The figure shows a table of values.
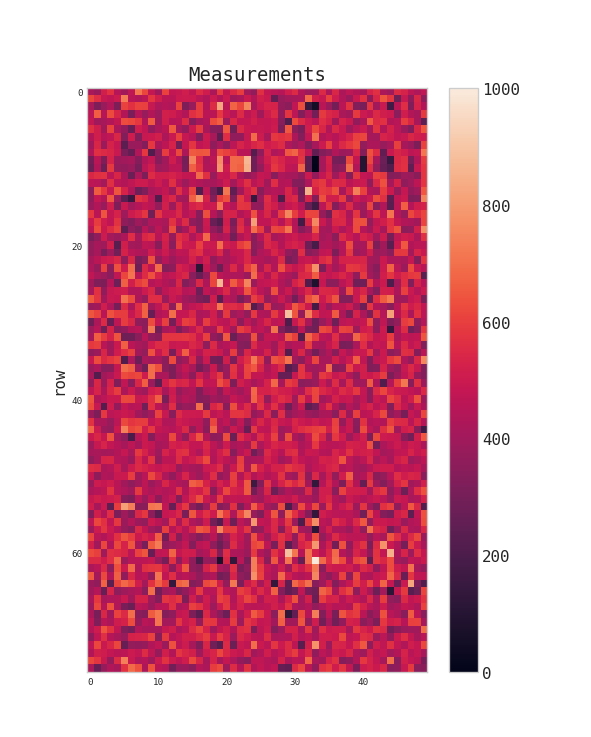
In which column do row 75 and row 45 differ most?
6
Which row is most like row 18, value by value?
35
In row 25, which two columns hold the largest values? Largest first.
19, 23
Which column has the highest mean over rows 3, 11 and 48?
16
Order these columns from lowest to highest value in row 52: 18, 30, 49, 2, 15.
18, 30, 2, 15, 49
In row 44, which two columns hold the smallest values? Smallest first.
49, 23
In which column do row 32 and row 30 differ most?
29
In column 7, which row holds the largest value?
0
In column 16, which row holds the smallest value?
23
